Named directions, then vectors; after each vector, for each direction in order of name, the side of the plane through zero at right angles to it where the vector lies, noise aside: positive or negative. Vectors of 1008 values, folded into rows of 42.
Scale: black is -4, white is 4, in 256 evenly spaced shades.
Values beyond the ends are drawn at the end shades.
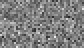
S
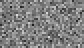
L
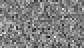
negative, positive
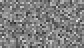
negative, negative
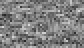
positive, positive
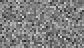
positive, positive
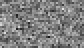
negative, positive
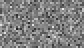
negative, positive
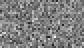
negative, positive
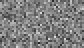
positive, positive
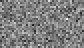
positive, positive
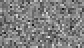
positive, negative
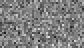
positive, negative
